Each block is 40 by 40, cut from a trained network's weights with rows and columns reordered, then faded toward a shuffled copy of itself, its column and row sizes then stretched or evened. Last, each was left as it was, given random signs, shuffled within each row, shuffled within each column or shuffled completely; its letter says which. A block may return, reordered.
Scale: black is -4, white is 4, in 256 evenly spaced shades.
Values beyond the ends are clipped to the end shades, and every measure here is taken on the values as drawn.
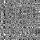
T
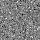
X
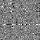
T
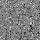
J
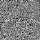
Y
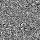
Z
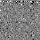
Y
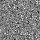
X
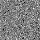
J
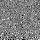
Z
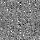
J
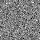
X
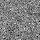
X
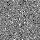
X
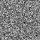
J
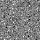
J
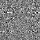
Y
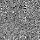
Y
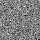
X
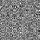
T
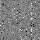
J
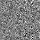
J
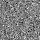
X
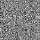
Y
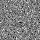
X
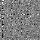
Y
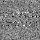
Z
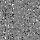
J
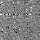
Y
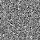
J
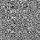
T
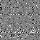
Y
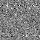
Z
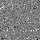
Z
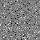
J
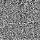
Y
